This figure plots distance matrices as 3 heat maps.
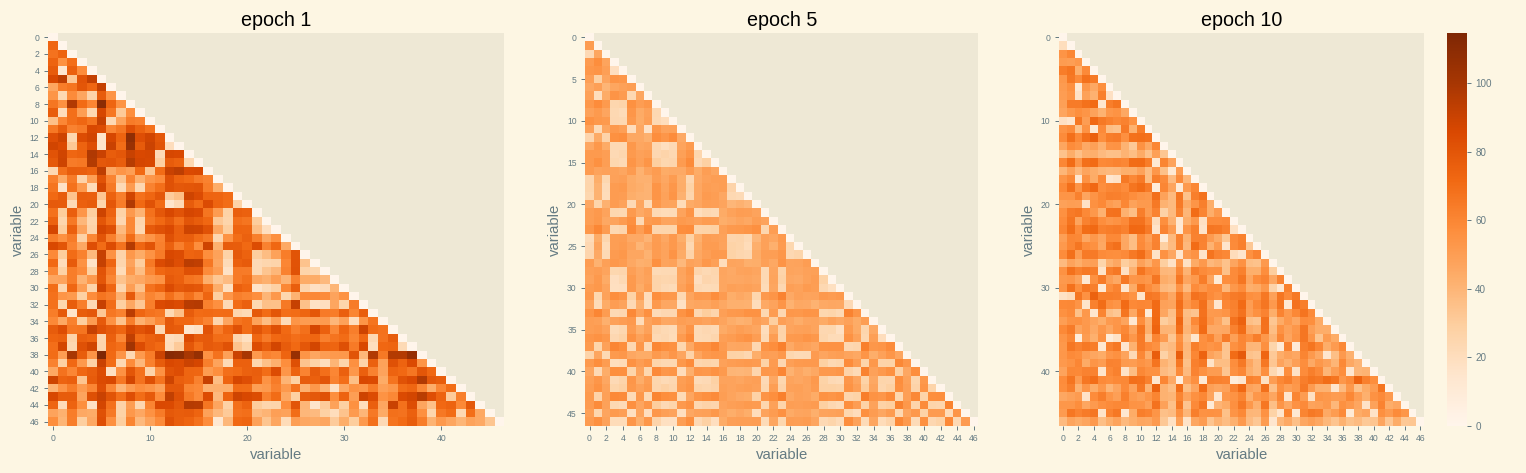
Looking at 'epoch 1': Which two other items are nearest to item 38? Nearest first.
8, 32
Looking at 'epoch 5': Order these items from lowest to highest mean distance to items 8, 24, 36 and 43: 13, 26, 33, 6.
13, 33, 26, 6
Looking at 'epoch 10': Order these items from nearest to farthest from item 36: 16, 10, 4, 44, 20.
16, 4, 20, 44, 10
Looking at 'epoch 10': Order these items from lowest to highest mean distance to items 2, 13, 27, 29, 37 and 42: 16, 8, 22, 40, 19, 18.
16, 40, 8, 19, 22, 18
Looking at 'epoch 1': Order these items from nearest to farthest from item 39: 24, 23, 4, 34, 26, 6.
4, 26, 23, 34, 24, 6
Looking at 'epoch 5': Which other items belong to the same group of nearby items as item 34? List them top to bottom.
6, 22
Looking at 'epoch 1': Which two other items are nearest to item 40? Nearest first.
6, 10
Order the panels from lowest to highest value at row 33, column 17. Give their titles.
epoch 10, epoch 5, epoch 1
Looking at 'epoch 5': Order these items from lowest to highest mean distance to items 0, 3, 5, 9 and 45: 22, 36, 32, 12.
32, 36, 12, 22
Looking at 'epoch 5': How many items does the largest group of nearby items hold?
21
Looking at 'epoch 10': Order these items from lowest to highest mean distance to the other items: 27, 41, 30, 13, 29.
27, 13, 30, 29, 41
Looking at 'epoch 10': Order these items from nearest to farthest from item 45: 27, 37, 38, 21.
37, 27, 21, 38
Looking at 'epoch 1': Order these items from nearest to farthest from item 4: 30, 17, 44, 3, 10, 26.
44, 30, 26, 17, 3, 10
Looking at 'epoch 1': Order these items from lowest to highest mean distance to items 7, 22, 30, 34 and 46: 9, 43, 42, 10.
9, 42, 10, 43
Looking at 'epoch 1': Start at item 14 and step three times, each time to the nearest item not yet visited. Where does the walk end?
11
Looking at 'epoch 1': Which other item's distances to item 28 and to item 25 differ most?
32
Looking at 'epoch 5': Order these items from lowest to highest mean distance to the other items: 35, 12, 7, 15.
35, 15, 7, 12
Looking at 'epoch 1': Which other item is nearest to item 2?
33
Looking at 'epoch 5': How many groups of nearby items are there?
5
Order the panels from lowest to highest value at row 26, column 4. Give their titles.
epoch 1, epoch 5, epoch 10
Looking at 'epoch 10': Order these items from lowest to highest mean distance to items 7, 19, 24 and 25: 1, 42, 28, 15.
42, 28, 1, 15
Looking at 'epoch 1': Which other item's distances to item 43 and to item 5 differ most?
12
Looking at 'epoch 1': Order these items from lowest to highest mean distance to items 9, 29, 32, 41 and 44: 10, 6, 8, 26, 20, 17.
17, 26, 8, 10, 6, 20
